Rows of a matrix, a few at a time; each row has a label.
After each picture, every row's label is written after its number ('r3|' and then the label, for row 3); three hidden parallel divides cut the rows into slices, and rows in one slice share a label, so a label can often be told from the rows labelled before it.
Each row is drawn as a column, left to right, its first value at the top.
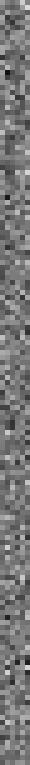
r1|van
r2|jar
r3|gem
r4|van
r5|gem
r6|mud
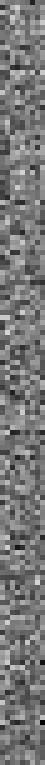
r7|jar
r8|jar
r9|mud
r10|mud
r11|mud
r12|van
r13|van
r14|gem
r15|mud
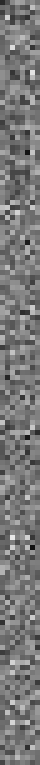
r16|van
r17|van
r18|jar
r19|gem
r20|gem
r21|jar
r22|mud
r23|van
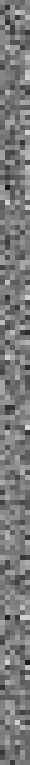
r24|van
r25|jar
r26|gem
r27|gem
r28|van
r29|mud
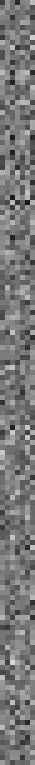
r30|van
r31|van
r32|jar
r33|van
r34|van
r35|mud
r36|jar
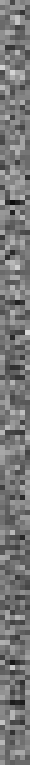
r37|gem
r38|van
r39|mud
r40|mud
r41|mud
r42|gem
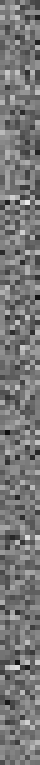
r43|van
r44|mud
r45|van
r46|mud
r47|gem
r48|jar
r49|van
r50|jar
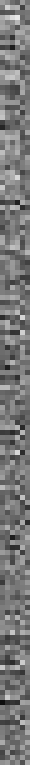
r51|mud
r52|mud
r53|mud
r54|mud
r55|jar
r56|gem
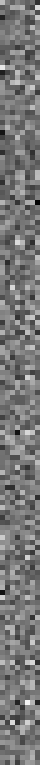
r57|jar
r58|gem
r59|gem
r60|mud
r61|van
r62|jar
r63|jar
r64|mud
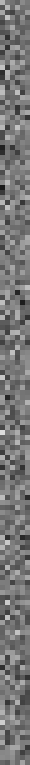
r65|jar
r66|mud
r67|gem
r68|gem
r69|van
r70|van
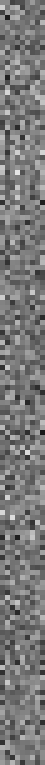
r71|mud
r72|jar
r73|van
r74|mud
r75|gem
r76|van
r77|gem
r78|gem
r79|mud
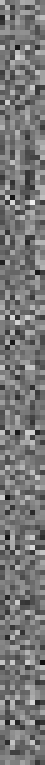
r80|jar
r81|mud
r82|jar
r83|mud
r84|van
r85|jar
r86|jar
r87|mud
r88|mud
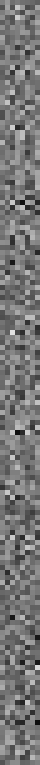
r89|gem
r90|van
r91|jar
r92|mud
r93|mud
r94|jar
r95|gem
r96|mud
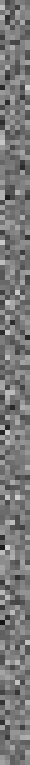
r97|mud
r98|jar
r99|gem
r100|gem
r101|van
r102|gem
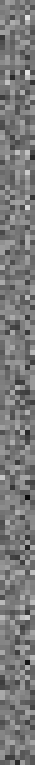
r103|van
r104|van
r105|gem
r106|van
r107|gem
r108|mud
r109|gem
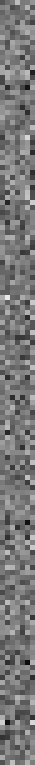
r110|gem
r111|mud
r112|van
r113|gem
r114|van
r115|mud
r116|jar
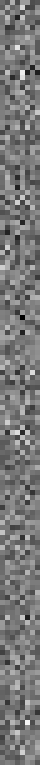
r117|gem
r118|mud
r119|gem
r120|jar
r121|mud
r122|jar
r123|van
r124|gem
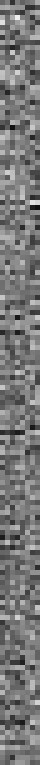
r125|mud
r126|van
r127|mud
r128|mud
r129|mud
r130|gem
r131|jar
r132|jar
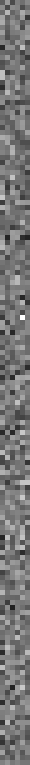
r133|mud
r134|gem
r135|van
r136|gem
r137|jar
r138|gem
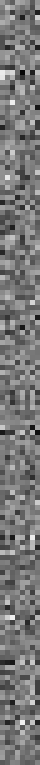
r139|mud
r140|mud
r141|mud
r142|gem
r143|jar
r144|van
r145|jar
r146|mud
